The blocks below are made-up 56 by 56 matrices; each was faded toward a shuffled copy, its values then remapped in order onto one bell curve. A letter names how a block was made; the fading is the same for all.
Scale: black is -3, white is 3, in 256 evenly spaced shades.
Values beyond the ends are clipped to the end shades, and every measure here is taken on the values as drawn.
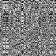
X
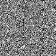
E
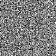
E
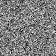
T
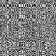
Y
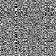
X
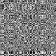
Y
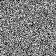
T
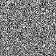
E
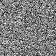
T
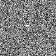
E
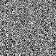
E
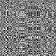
Y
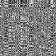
Y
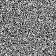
T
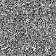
E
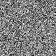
T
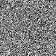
E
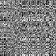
Y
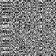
Y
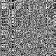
X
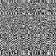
Y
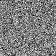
T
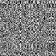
X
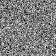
T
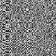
X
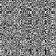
X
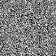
E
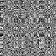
Y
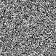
T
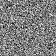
T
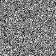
E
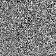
E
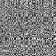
Y
